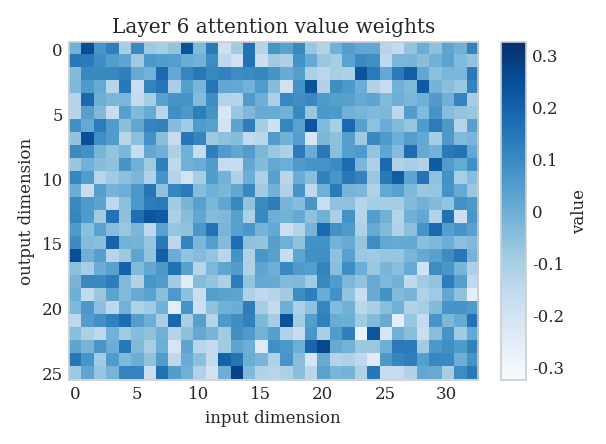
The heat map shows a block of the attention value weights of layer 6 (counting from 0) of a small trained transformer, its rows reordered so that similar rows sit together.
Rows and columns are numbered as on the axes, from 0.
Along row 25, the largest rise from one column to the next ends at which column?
7
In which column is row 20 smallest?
8
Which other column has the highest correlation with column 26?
27
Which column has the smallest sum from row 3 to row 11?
12
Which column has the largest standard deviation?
19
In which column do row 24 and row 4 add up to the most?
1
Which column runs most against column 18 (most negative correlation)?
13
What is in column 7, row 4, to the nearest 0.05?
0.05
